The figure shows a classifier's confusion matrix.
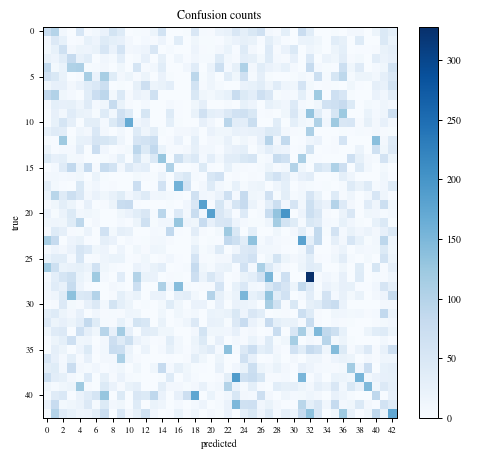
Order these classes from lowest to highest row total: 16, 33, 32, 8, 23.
16, 8, 32, 23, 33
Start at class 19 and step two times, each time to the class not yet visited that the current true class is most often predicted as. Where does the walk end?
22
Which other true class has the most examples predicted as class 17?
40
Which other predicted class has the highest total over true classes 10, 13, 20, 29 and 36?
24
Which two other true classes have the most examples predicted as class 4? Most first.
39, 21
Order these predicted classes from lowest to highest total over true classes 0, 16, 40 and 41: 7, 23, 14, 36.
36, 14, 7, 23
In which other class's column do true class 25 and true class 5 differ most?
7
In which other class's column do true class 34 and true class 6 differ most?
30
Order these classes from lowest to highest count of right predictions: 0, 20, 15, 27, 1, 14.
1, 0, 15, 14, 27, 20
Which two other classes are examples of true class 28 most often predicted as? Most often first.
16, 14
